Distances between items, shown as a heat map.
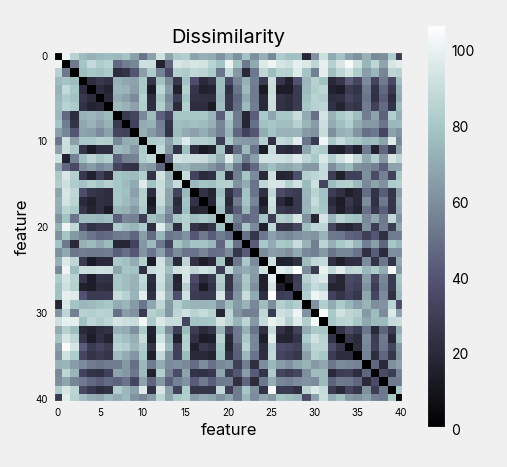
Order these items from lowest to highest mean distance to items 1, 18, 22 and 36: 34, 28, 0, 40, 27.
27, 34, 28, 40, 0
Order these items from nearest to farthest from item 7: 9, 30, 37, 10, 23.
9, 23, 30, 10, 37
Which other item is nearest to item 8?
22
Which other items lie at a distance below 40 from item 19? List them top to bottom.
10, 25, 30
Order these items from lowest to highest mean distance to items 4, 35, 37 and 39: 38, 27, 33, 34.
33, 27, 34, 38
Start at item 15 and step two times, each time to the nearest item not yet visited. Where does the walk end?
23
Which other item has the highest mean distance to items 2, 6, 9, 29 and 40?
31
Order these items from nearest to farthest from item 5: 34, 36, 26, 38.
26, 34, 38, 36
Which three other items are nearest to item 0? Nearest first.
29, 40, 10
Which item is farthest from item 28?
25
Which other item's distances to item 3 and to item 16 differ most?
34
